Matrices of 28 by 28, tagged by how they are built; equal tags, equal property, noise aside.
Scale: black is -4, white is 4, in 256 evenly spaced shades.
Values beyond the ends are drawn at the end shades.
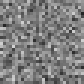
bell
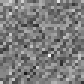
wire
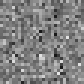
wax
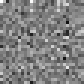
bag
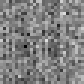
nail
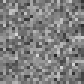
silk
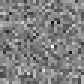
bell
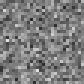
silk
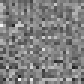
bag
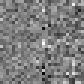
wax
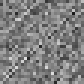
wire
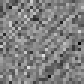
wire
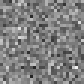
bell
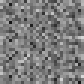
silk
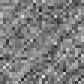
wire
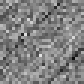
wire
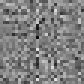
bag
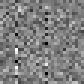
wax
